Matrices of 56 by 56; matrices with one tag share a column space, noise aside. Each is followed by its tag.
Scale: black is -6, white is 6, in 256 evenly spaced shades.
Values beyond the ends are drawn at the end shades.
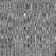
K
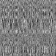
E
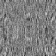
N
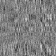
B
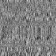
N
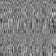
E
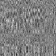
E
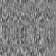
N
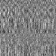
E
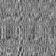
N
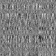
K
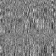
E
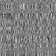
K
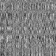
K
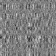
K
